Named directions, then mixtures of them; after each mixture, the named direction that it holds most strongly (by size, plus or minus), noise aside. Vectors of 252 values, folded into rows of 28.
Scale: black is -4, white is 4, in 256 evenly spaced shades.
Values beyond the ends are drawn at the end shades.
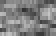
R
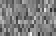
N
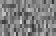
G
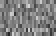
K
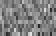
N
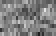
R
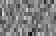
N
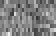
K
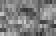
R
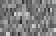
G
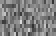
G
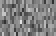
G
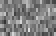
K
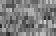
R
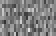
G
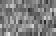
N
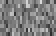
K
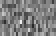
G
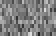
N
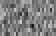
G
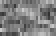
R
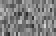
G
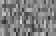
G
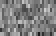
N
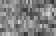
R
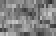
R
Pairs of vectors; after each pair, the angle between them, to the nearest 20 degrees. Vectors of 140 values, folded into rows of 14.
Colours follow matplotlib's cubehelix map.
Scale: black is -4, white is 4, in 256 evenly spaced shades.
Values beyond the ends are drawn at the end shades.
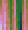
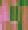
40 degrees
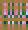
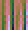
80 degrees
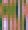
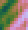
80 degrees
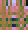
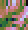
40 degrees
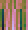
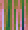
120 degrees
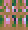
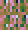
120 degrees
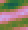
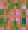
80 degrees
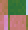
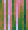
100 degrees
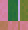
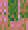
40 degrees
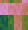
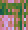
140 degrees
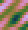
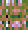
80 degrees
